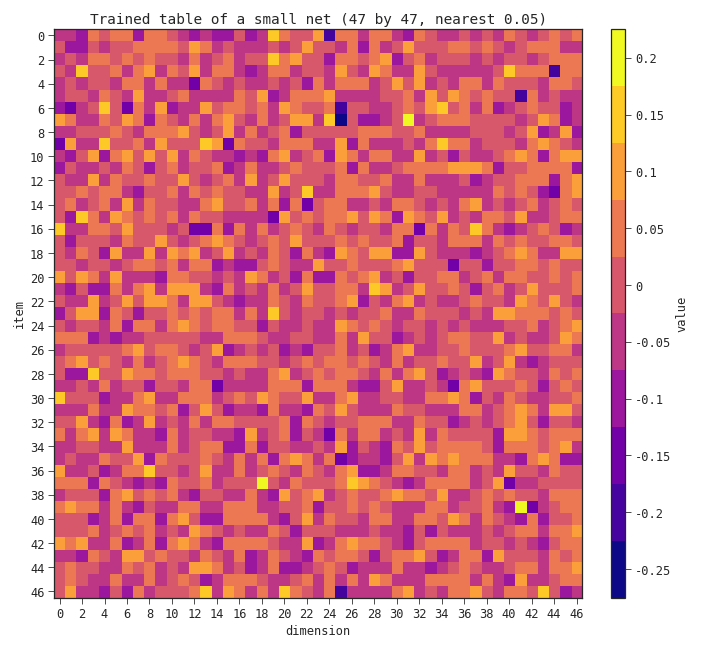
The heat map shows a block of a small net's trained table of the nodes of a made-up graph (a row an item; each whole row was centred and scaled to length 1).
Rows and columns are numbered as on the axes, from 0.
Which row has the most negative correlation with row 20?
43
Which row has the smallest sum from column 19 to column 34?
44
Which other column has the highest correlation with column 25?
45
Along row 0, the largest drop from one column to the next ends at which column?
24
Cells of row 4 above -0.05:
29
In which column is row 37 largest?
18
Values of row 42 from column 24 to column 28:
-0.05 0.05 0.1 0.05 0.05
